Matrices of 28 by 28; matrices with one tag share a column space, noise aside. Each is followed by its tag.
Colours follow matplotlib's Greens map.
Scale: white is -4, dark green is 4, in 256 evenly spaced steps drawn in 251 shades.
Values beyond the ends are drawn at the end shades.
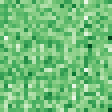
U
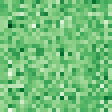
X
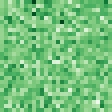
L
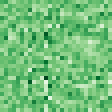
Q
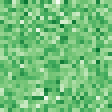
L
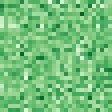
X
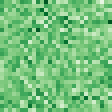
L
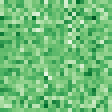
L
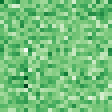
X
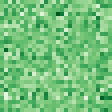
X
